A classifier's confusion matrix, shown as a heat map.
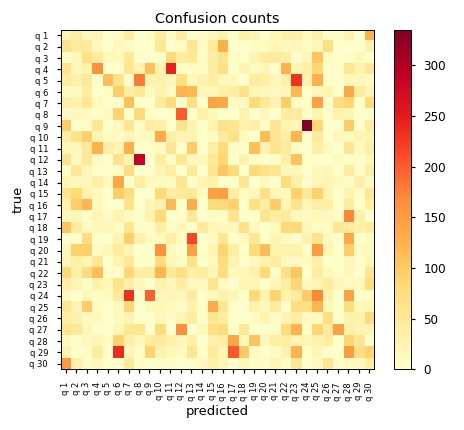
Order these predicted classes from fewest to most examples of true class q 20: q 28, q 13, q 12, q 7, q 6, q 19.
q 12, q 7, q 6, q 19, q 28, q 13
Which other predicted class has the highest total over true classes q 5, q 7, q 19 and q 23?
q 25
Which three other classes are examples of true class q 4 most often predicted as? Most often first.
q 11, q 22, q 9
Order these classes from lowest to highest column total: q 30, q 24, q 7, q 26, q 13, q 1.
q 26, q 24, q 30, q 1, q 13, q 7
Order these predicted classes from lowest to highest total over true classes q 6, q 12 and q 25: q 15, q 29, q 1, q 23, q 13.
q 29, q 1, q 13, q 15, q 23
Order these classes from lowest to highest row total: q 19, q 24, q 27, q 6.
q 19, q 6, q 27, q 24
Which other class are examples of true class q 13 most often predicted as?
q 16
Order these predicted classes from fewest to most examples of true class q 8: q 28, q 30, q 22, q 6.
q 30, q 28, q 22, q 6
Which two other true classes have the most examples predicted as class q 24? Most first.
q 9, q 25
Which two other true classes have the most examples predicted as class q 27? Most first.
q 7, q 18
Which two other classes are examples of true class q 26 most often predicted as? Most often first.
q 30, q 15
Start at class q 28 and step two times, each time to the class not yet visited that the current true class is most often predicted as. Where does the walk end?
q 10
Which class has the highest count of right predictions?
q 4
